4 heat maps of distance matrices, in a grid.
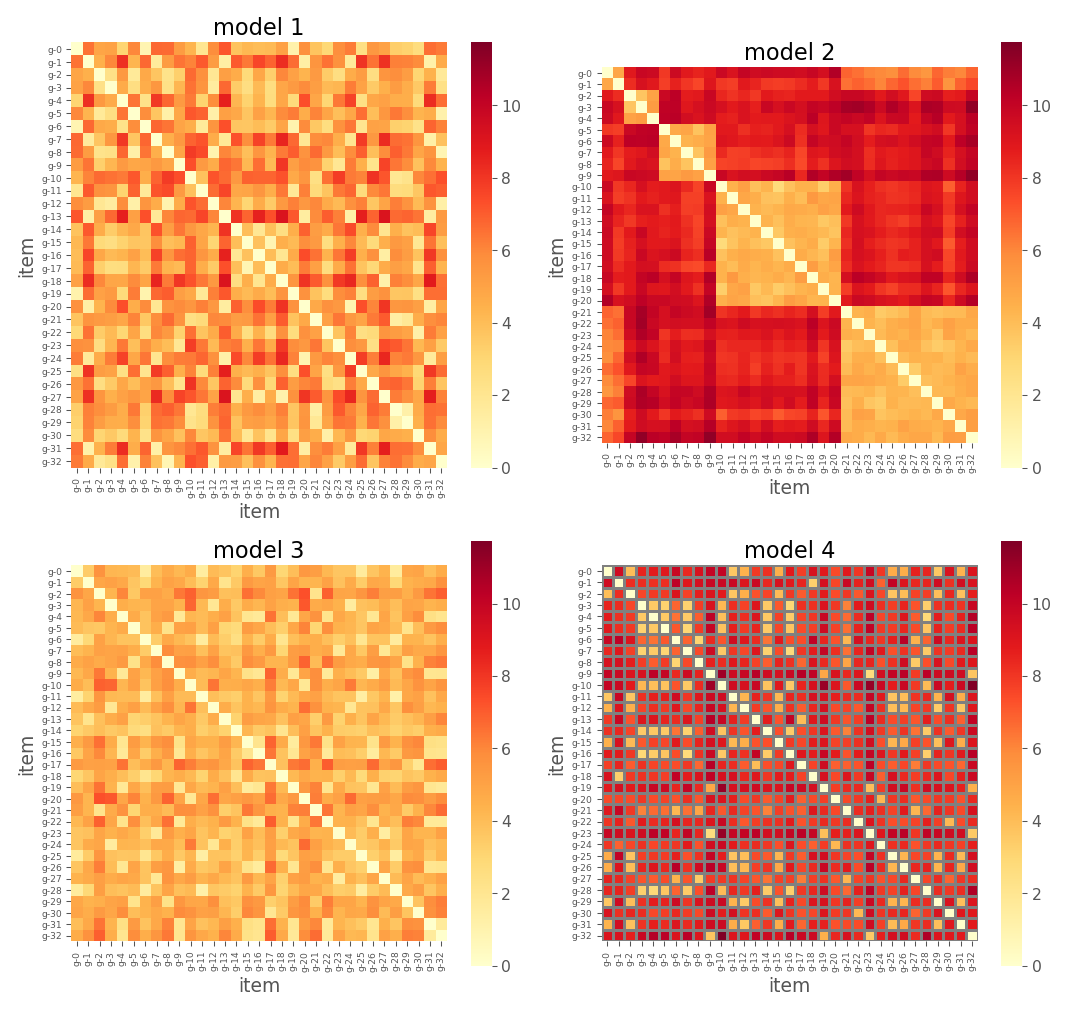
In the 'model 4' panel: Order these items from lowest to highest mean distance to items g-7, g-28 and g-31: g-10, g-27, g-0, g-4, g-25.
g-4, g-10, g-25, g-0, g-27
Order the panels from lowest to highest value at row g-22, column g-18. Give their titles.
model 3, model 1, model 4, model 2
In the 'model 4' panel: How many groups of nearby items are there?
8
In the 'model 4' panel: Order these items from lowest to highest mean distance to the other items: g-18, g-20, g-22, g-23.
g-20, g-22, g-18, g-23
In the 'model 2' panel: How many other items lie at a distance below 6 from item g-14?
10
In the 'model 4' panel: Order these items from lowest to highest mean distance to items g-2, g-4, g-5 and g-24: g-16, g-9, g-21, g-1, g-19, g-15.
g-16, g-15, g-21, g-1, g-19, g-9
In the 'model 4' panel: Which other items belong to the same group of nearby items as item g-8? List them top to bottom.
g-6, g-21, g-27
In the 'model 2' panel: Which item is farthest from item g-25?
g-3
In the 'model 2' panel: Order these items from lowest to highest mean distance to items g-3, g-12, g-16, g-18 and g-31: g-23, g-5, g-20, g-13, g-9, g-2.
g-13, g-20, g-2, g-23, g-5, g-9
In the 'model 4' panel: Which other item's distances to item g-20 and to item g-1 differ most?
g-18
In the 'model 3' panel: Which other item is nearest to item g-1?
g-13
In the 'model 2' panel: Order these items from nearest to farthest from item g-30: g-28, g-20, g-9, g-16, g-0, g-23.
g-28, g-23, g-0, g-16, g-20, g-9
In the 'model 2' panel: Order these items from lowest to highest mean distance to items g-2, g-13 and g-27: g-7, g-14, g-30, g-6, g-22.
g-30, g-14, g-22, g-7, g-6
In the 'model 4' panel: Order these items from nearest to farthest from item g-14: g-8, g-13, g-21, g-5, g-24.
g-5, g-21, g-8, g-24, g-13
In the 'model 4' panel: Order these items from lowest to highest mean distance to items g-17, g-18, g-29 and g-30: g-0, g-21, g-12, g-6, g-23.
g-12, g-0, g-21, g-6, g-23
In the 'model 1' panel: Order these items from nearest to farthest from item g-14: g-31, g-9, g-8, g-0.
g-0, g-8, g-9, g-31
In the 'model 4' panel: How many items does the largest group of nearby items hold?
9
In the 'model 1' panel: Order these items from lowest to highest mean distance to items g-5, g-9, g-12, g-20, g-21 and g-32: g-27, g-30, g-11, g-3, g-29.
g-3, g-30, g-29, g-11, g-27
